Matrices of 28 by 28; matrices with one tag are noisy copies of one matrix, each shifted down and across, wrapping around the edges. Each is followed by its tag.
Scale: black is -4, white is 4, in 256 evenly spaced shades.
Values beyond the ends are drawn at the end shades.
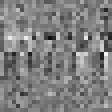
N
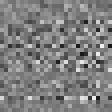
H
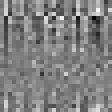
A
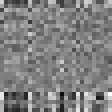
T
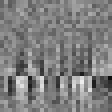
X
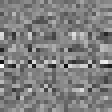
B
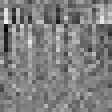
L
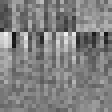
X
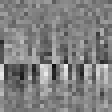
X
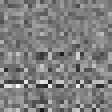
B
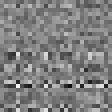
B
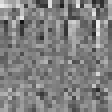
N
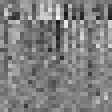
L
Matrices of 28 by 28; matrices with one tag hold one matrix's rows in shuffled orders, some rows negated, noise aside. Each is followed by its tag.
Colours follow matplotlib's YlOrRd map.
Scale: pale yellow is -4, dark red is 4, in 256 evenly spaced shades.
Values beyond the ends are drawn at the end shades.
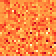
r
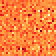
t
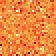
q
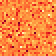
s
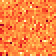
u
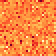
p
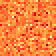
r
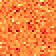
q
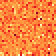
t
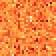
r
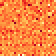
t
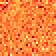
p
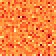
t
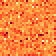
p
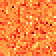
r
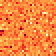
u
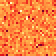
p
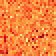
p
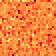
s
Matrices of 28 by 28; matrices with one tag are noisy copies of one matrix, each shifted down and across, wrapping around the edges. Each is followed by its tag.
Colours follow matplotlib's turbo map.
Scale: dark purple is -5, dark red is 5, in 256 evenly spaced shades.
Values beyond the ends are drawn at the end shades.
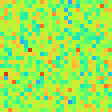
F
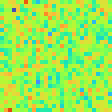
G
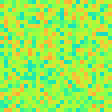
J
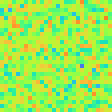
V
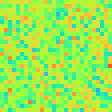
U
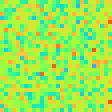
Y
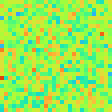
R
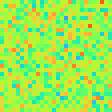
F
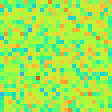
Y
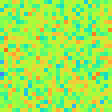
R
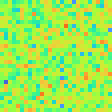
Y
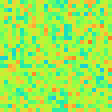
U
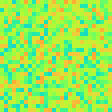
F
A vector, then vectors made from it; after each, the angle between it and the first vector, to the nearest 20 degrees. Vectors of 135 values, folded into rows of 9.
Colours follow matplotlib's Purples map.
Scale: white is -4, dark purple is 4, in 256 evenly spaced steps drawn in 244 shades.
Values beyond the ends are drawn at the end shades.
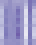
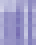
40 degrees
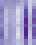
160 degrees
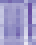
40 degrees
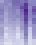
120 degrees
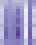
20 degrees
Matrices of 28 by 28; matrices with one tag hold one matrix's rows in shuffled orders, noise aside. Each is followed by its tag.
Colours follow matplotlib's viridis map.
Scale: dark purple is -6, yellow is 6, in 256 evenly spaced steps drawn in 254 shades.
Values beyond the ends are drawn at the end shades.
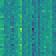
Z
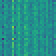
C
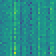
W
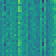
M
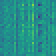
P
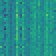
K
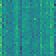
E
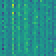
C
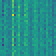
C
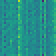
M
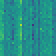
Z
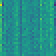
E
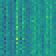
K
